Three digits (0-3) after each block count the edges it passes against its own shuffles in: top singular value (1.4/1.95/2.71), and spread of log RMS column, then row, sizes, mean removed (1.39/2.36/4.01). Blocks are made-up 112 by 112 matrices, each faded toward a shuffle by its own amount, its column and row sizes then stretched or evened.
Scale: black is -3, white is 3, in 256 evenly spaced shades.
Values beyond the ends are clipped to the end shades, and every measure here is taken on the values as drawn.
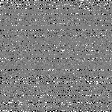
0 0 3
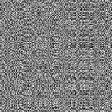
3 2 1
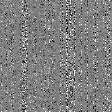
1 3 0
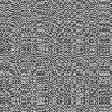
3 0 1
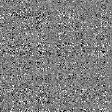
0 2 2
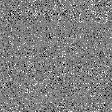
0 1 2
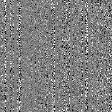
0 3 0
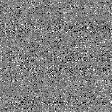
1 1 2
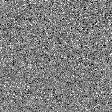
1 0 1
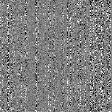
0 3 0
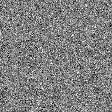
0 1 0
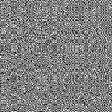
3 0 1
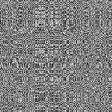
3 2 0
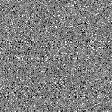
2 0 1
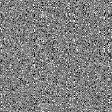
2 2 0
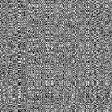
3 2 0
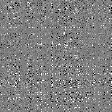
1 2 2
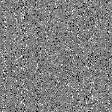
0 2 0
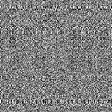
3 1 2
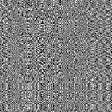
3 2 0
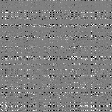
3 2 3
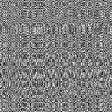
3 2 0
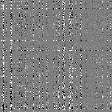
1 3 2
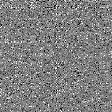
2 1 1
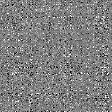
0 2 2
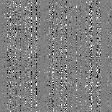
1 3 1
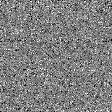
0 0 1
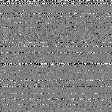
2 0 3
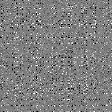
2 2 2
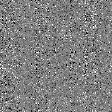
0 2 1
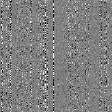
2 3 0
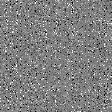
0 2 1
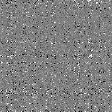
1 2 2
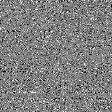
0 0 2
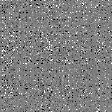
0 2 2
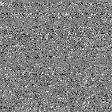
1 0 2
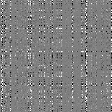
3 3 2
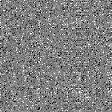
2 1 1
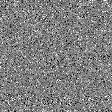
1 0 1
